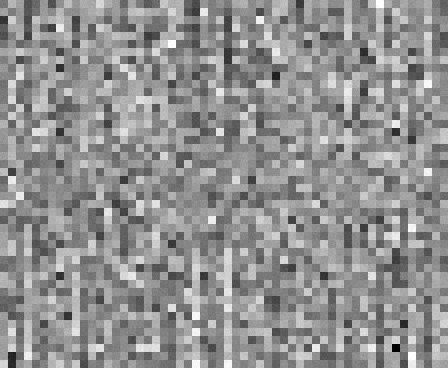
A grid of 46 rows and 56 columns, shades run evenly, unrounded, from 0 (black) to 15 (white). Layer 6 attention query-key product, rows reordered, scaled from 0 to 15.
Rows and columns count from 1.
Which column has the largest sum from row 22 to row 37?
29
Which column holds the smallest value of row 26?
15
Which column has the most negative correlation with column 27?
47
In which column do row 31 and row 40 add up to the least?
22
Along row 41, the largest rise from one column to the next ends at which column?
52
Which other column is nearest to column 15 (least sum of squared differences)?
6
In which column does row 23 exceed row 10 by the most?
35
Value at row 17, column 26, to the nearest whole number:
5
